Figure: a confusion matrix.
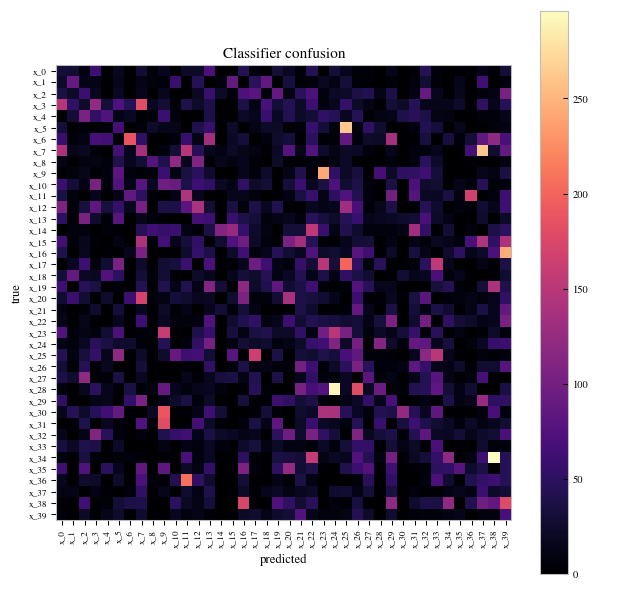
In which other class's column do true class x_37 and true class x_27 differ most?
x_2
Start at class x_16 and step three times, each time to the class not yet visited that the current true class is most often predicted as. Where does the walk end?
x_26
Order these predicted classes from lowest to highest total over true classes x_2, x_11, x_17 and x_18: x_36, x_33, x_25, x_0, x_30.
x_30, x_0, x_36, x_33, x_25
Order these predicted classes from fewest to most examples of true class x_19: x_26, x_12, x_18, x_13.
x_12, x_18, x_26, x_13
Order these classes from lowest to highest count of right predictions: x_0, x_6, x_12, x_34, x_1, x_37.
x_0, x_37, x_1, x_34, x_12, x_6
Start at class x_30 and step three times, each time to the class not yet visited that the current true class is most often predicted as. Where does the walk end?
x_24
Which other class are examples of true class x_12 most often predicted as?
x_25
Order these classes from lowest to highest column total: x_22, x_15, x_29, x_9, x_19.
x_15, x_19, x_29, x_9, x_22
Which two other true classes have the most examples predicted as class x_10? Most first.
x_8, x_25
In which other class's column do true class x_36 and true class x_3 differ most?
x_11
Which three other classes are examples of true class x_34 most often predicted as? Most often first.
x_38, x_22, x_29
